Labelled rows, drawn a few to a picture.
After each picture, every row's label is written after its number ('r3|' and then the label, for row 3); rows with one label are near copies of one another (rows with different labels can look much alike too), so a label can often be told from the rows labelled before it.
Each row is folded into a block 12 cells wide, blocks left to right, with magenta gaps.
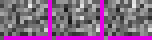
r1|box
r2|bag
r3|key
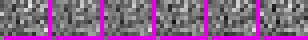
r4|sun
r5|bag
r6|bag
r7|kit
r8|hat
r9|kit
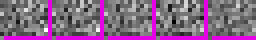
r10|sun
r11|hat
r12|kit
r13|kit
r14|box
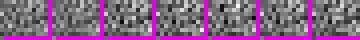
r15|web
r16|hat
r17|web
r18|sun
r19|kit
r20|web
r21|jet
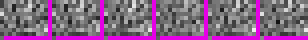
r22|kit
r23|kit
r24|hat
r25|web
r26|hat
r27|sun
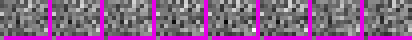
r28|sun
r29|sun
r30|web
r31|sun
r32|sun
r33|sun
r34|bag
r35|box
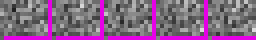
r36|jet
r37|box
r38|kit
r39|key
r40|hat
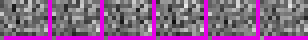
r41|kit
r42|jet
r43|web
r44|bag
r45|sun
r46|key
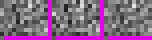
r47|box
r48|kit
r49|box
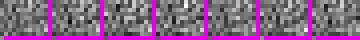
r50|key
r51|web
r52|jet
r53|box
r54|bag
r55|hat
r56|kit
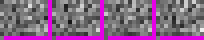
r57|bag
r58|kit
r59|jet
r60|hat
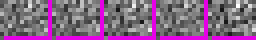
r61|box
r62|jet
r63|bag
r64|box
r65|bag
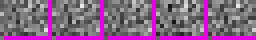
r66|sun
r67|box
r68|web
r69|kit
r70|box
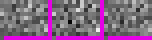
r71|jet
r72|sun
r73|web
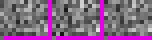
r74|kit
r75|key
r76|bag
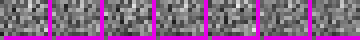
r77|key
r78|kit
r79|jet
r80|kit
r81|bag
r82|box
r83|box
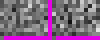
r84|bag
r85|web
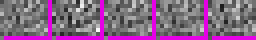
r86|hat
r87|hat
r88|bag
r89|kit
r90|kit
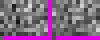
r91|kit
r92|jet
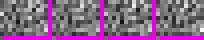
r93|web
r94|bag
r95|bag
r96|hat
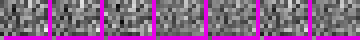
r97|key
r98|key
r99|kit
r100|web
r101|box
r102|key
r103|key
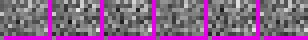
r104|sun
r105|sun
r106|web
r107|box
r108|key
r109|sun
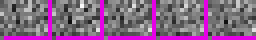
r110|kit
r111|box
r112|hat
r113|bag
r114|sun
